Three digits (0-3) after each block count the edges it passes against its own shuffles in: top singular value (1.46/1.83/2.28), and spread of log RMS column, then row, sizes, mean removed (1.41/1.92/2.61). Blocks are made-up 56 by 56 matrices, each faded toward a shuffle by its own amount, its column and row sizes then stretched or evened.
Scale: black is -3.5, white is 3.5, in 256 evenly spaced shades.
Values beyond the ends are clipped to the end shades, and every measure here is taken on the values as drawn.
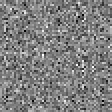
1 2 0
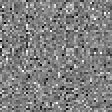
2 1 0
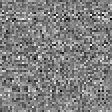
2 0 2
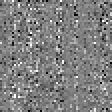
0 3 1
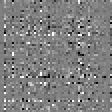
1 3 3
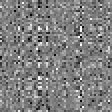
3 3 1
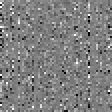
0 3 0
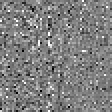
1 2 0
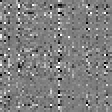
2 3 2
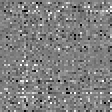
0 2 3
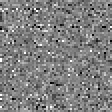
0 0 2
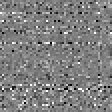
2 1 3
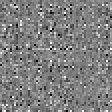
1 3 2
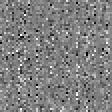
0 3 0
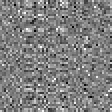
3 1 1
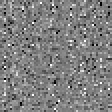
0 2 0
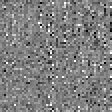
1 2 1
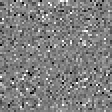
1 0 1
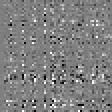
1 3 3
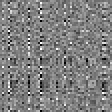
3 3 1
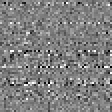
2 1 3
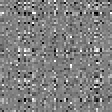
3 3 2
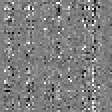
2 3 1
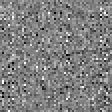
0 2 1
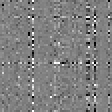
3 3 1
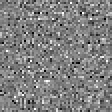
1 0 2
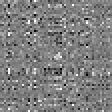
3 2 2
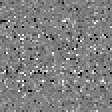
0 1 2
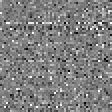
2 0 2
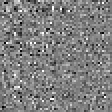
1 2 2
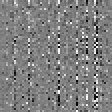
3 3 0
